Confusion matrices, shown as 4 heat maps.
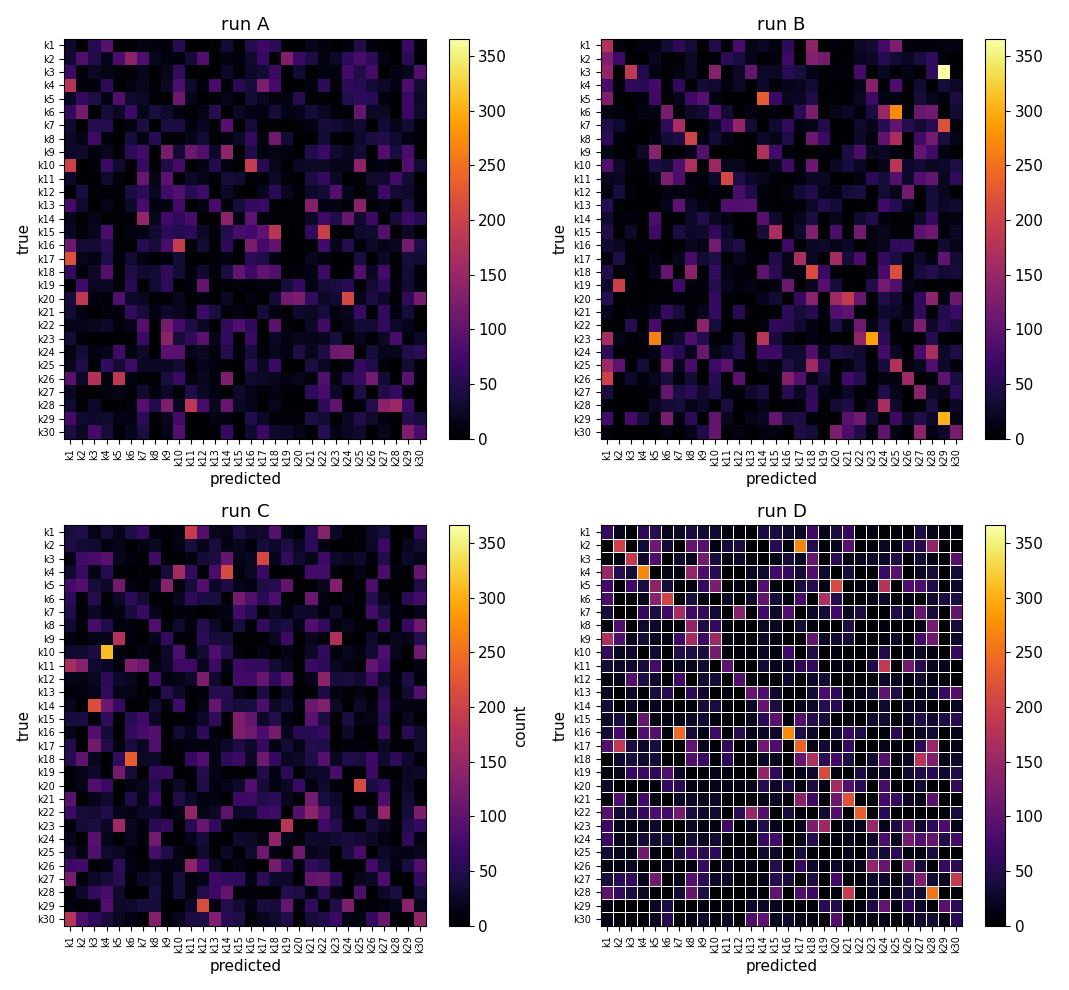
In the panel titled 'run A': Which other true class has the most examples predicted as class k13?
k4
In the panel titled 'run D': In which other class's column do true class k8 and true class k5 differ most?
k20
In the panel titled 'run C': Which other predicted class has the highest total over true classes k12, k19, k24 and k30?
k8
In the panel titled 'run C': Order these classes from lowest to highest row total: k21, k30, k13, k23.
k13, k21, k23, k30
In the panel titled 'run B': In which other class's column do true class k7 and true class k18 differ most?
k29
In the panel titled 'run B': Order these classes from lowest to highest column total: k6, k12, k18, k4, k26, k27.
k4, k26, k12, k6, k27, k18
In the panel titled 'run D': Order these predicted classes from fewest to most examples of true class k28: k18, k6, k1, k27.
k6, k27, k18, k1
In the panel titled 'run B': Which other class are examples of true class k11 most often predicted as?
k6
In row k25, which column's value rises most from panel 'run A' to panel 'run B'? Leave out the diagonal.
k1
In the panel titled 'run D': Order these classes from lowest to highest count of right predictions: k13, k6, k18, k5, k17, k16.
k13, k5, k18, k6, k17, k16
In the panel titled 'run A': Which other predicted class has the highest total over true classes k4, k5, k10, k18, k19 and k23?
k1
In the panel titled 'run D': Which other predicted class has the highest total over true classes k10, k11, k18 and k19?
k24
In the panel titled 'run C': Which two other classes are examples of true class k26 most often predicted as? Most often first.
k11, k18
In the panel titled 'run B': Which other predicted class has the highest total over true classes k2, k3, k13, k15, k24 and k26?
k1
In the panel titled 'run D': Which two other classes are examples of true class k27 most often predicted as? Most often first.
k30, k5
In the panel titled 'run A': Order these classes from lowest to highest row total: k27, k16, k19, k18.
k27, k19, k18, k16
